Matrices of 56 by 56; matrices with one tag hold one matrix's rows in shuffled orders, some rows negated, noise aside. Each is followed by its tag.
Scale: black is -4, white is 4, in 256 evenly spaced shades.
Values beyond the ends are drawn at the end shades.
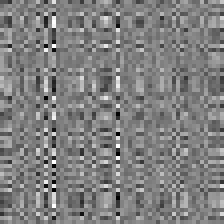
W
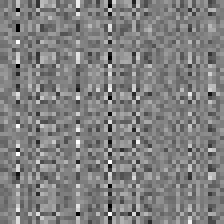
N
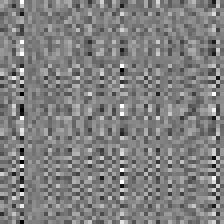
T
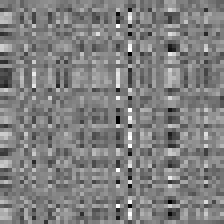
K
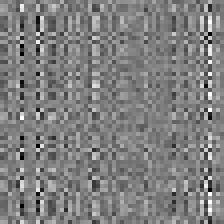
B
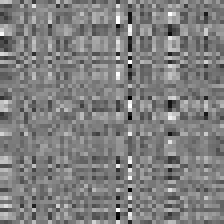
K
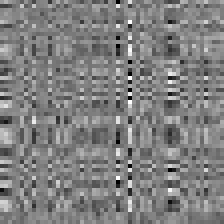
K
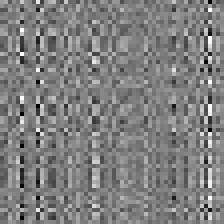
B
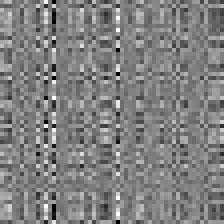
W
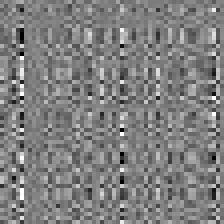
T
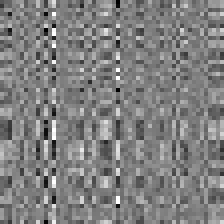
W
